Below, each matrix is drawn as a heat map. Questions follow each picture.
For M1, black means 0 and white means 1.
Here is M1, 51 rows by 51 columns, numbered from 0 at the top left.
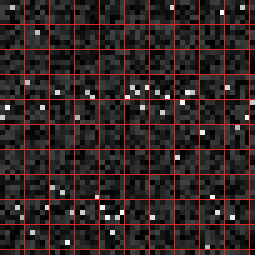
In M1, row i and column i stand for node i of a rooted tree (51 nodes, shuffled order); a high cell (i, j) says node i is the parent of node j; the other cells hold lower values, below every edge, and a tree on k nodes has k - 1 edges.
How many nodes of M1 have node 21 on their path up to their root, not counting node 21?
8
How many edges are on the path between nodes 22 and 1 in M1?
4
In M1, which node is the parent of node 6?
46
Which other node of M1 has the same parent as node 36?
50
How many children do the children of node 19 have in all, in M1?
7
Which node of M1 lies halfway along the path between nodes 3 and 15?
49
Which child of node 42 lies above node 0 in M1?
43
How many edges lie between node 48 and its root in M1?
5
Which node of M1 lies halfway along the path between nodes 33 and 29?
18
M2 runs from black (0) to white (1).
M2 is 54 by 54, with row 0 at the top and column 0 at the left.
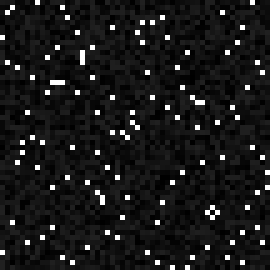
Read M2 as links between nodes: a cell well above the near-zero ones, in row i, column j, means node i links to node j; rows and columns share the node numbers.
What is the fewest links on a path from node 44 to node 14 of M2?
3
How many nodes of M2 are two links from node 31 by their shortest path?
3
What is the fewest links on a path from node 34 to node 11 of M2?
5
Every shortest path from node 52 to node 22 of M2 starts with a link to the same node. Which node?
node 48
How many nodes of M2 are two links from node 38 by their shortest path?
4
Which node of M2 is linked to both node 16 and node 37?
node 10
